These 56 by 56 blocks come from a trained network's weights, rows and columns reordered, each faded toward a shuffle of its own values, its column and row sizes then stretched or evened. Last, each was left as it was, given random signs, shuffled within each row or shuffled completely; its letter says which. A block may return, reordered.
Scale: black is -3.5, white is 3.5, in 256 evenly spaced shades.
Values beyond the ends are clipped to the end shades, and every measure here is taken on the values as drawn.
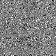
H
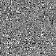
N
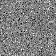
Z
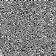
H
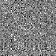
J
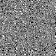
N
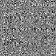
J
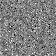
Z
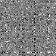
N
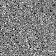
Z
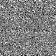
H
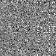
N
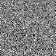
N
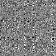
N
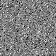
Z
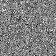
Z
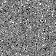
Z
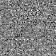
H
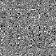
N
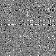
J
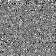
H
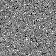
Z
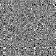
J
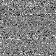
H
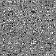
J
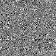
N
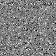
H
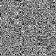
J
